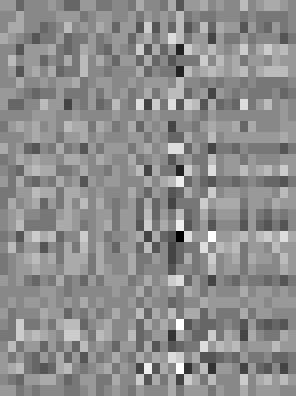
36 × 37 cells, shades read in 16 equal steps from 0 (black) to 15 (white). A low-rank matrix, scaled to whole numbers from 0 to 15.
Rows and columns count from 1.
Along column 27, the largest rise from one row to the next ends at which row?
22
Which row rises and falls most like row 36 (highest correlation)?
1
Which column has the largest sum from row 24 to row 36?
23
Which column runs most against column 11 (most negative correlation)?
8
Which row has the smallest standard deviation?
11
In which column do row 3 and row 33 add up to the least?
27
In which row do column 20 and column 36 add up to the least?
34
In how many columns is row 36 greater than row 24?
14
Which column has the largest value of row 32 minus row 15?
26
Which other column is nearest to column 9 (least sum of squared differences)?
13
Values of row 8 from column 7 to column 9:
8 9 9
